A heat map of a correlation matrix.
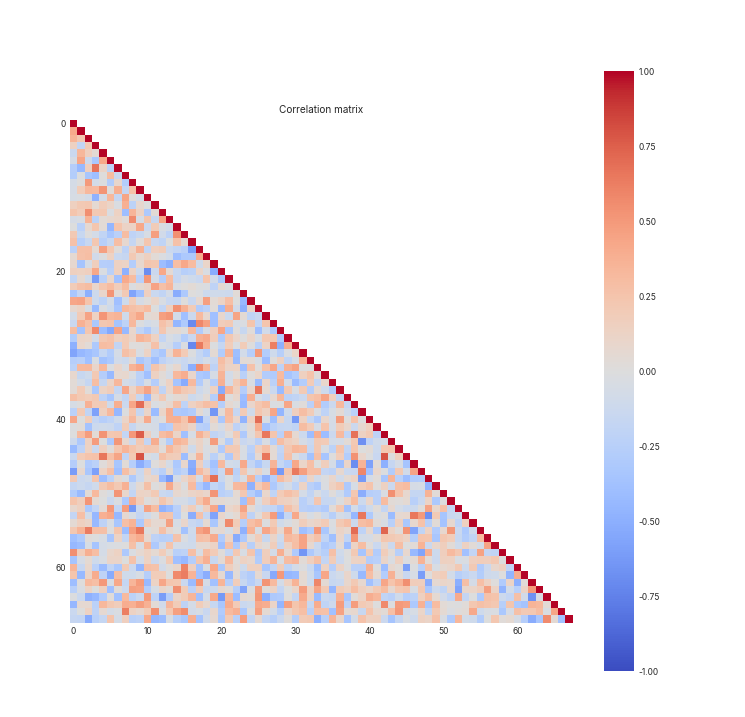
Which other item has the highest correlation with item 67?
64
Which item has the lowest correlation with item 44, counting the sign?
0
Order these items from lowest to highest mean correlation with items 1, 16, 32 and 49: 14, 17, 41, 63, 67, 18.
17, 18, 63, 14, 41, 67
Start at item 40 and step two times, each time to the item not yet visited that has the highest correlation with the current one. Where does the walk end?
36
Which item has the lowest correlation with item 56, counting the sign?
22
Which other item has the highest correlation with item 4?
45
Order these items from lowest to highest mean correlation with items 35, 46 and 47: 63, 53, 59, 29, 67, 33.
63, 29, 33, 67, 59, 53
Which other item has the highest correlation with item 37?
20
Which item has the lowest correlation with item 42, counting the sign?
46
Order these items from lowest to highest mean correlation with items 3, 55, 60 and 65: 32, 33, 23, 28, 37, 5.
23, 32, 5, 37, 28, 33
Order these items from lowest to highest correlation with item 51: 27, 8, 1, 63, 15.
15, 63, 1, 27, 8
